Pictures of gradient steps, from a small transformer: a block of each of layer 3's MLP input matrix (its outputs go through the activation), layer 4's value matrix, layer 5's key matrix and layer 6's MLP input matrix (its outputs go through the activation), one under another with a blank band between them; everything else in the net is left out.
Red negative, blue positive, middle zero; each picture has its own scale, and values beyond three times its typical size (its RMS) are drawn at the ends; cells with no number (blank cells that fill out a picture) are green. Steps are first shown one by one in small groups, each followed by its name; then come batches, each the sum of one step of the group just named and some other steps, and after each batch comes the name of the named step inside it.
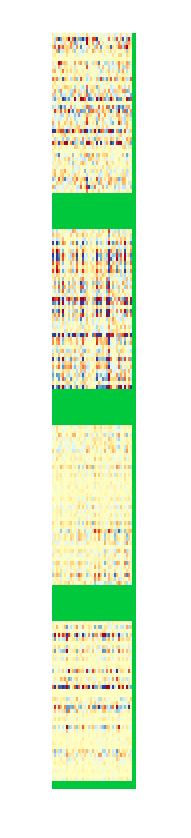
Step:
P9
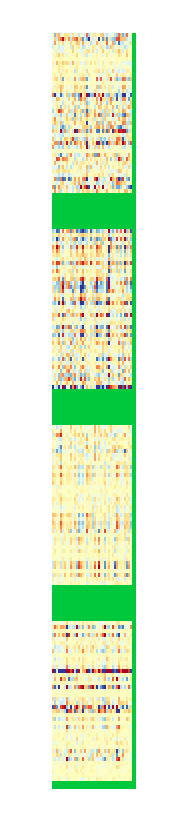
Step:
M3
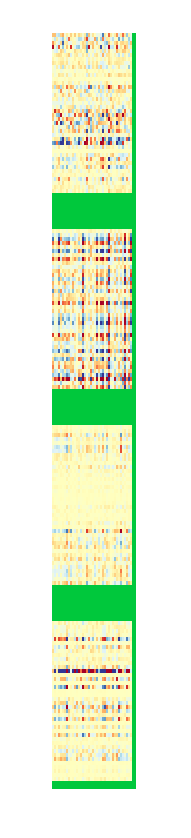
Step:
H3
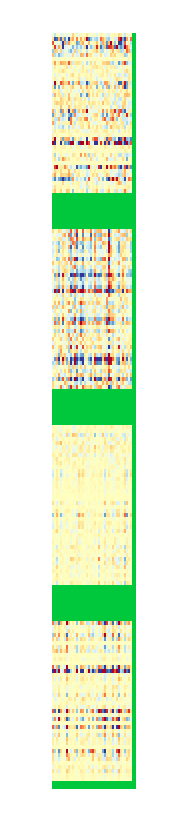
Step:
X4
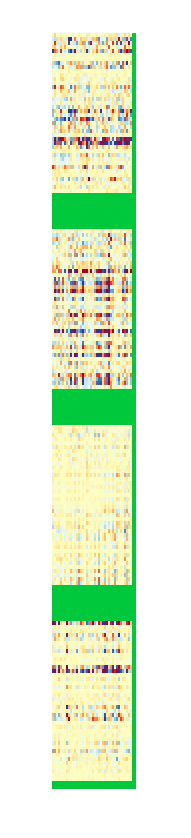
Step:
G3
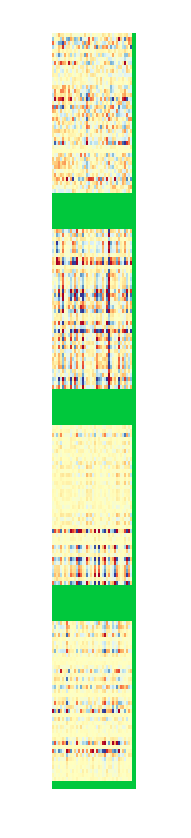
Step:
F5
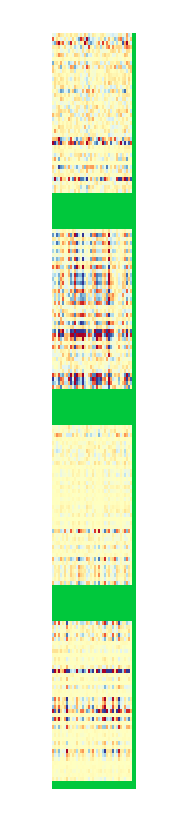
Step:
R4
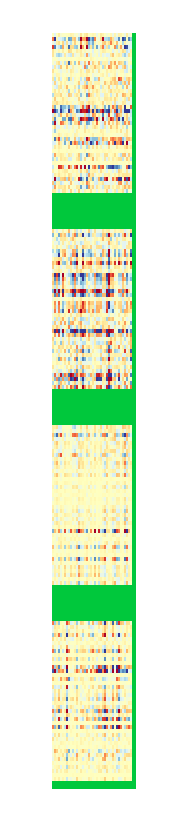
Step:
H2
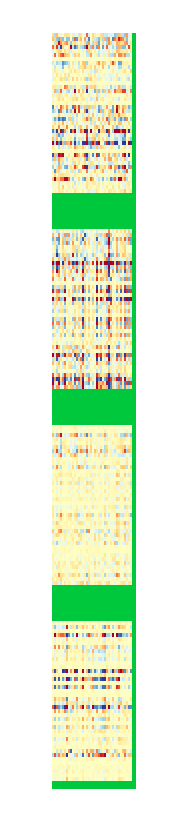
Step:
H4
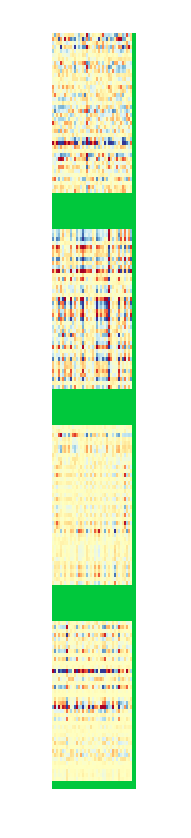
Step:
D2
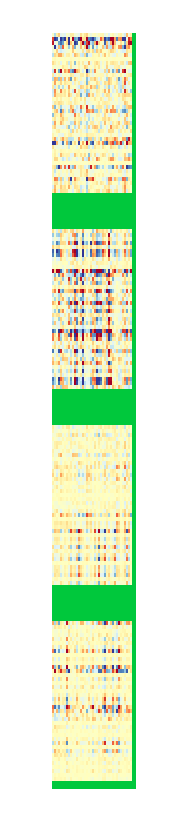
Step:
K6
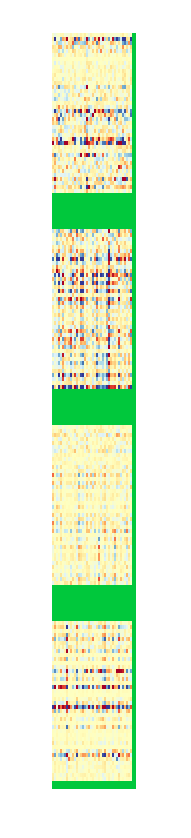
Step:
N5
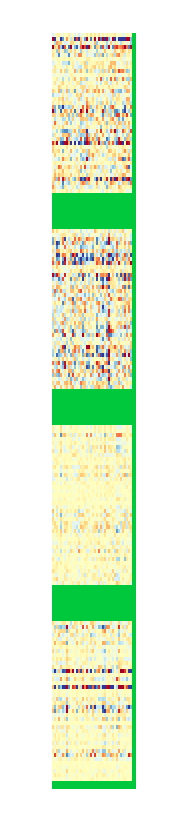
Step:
H2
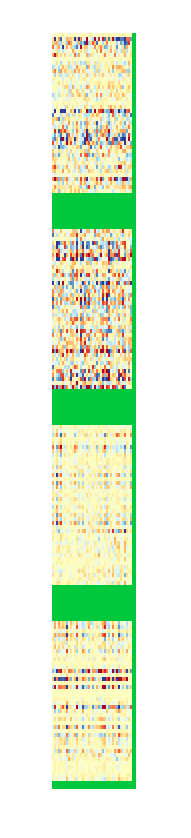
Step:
N5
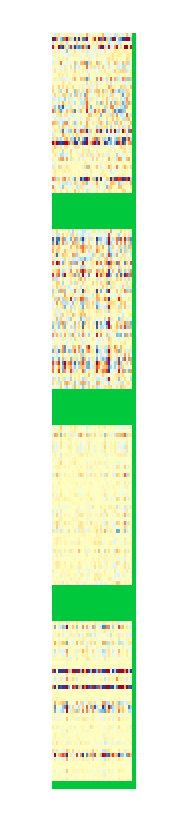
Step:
D2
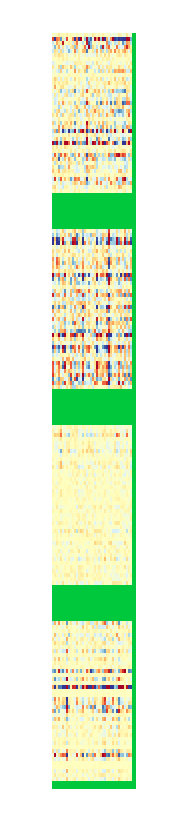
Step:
R4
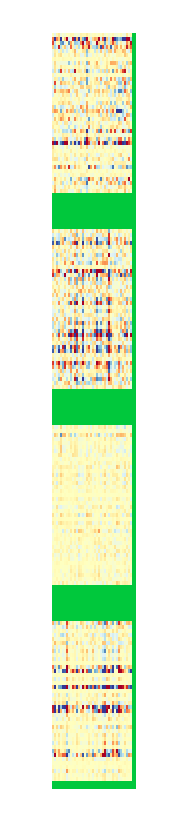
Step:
K6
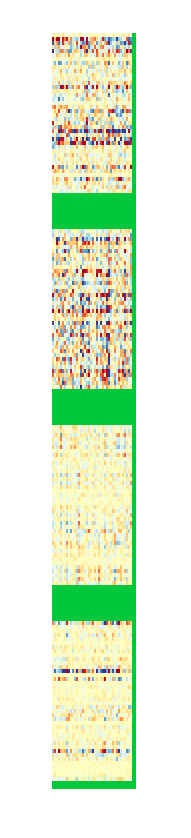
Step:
G3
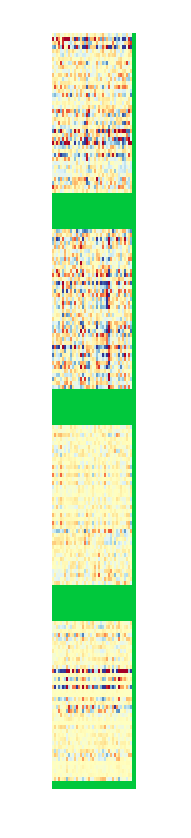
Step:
M3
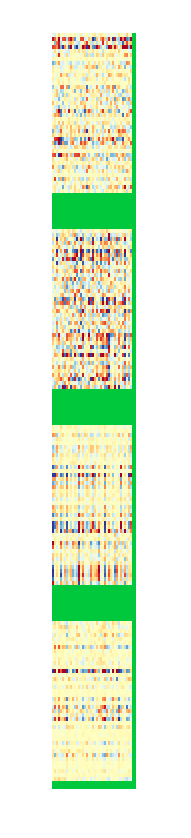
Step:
R4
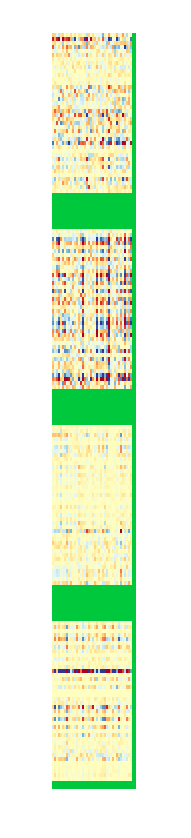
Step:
H3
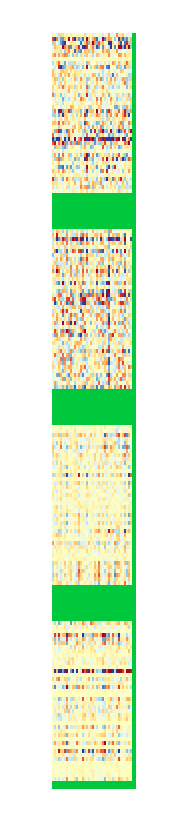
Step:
P9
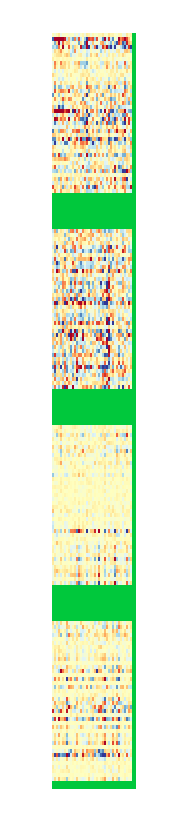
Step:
F5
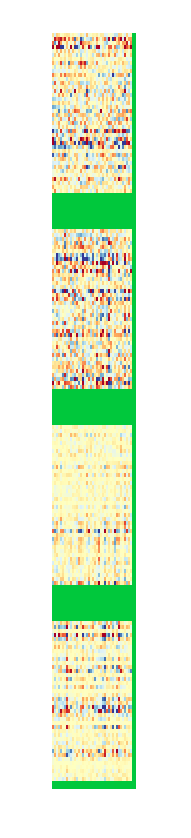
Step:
H4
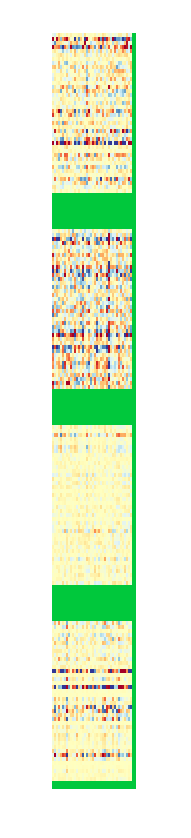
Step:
R4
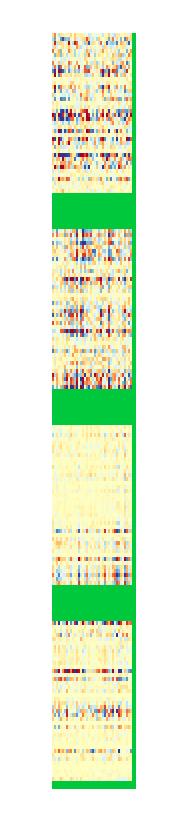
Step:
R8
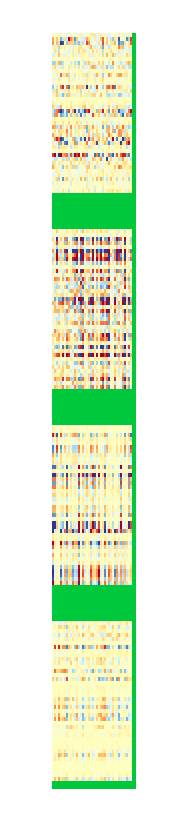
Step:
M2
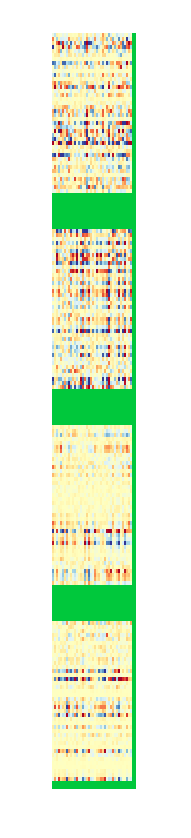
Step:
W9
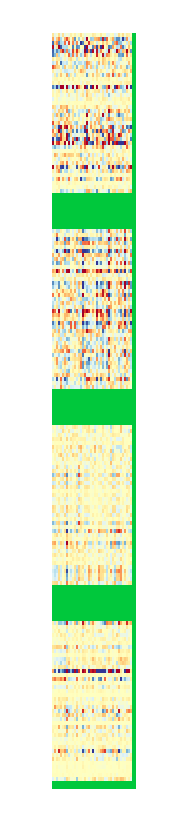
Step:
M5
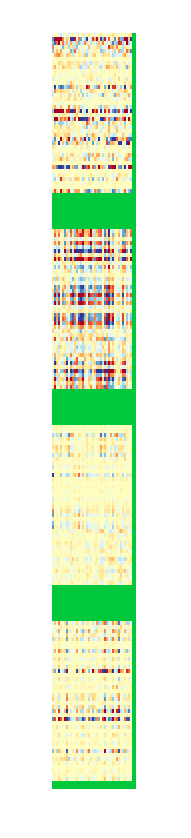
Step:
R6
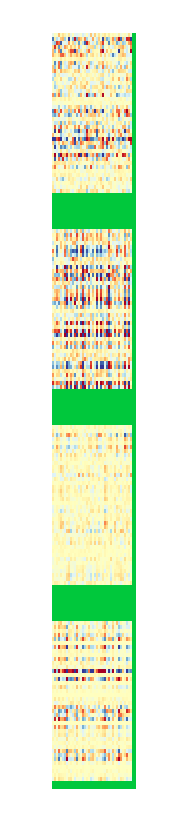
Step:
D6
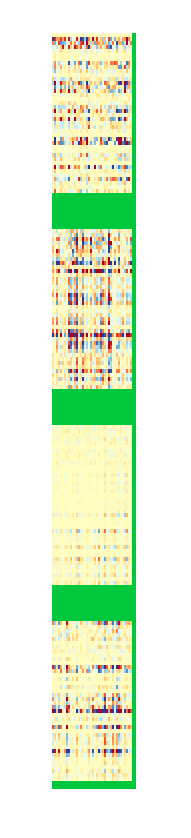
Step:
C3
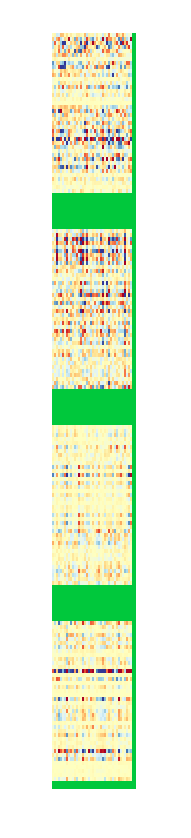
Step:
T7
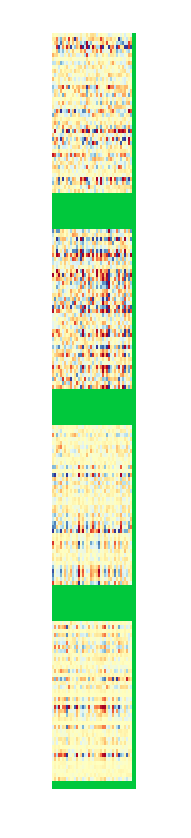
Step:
M2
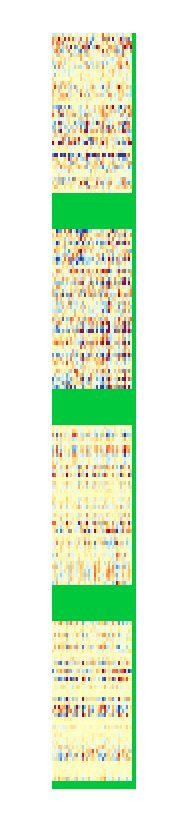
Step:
W9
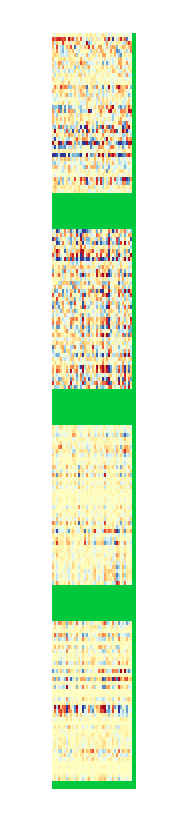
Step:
W9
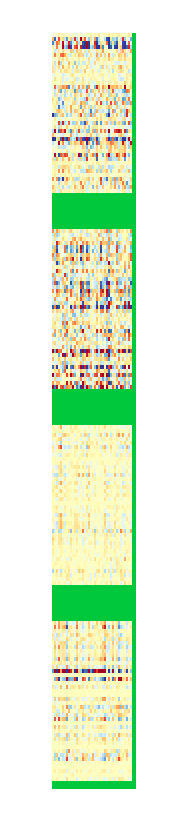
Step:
D6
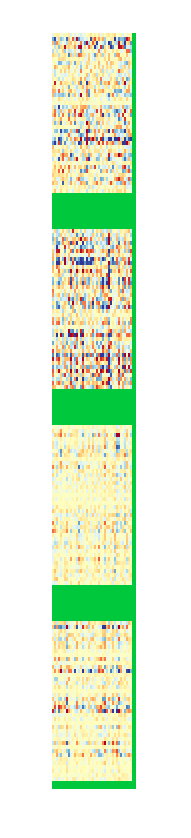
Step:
C3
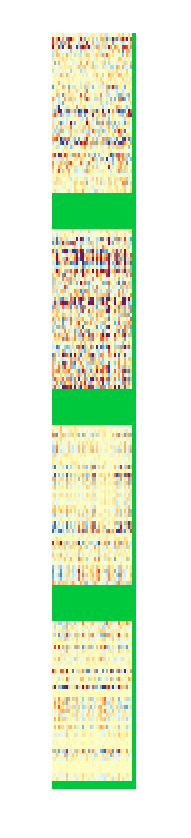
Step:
M2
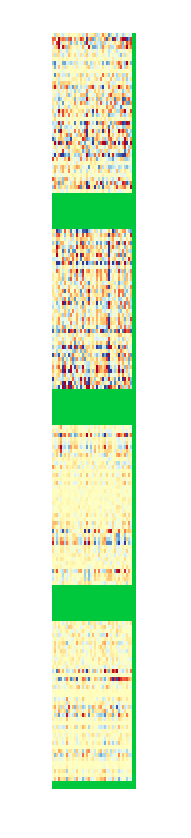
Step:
W9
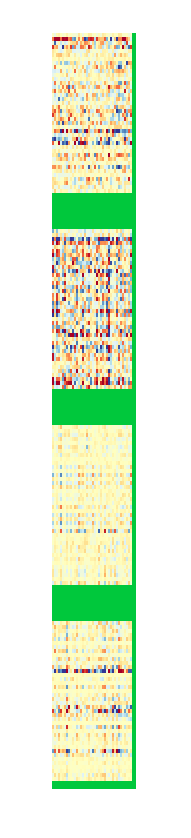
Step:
C3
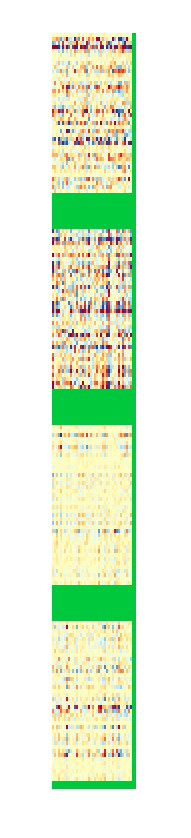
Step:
C3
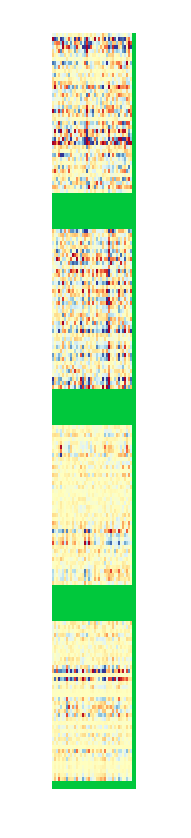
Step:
W9
